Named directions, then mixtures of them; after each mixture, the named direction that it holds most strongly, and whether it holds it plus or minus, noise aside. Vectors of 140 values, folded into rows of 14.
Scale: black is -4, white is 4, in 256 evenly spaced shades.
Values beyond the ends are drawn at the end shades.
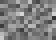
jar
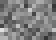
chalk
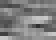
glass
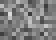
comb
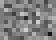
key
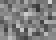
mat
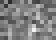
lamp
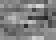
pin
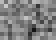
lamp, minus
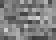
pin, minus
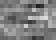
pin, minus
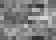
pin, minus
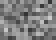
mat, minus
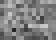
comb, plus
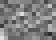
jar, plus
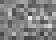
comb, plus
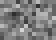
jar, minus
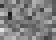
chalk, plus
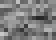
jar, plus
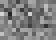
comb, minus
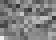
jar, plus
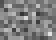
key, minus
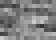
glass, plus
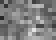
lamp, plus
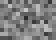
mat, minus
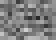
comb, minus
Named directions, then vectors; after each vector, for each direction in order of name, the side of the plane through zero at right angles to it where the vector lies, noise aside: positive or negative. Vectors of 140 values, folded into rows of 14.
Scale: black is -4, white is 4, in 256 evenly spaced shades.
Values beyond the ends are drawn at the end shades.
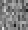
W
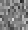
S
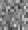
positive, negative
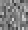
positive, negative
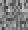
negative, negative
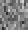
negative, negative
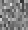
positive, positive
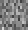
positive, positive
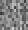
negative, positive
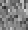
negative, negative
